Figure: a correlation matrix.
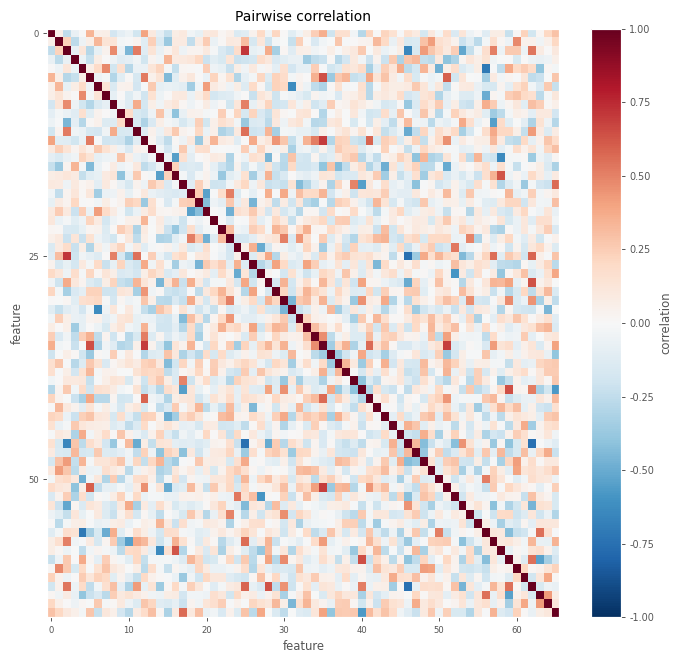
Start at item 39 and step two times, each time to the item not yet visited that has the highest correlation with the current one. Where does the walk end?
65
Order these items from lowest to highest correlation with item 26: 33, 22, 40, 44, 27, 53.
27, 40, 44, 53, 22, 33
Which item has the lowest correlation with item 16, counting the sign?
14
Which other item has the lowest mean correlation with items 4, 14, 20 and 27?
58
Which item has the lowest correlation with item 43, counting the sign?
15
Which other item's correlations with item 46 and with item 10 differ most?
44
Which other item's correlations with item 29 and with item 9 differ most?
12
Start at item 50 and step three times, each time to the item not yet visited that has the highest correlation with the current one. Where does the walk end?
64
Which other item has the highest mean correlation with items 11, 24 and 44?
2
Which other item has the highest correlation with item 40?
59
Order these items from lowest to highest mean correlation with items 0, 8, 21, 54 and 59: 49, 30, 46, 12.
46, 49, 12, 30
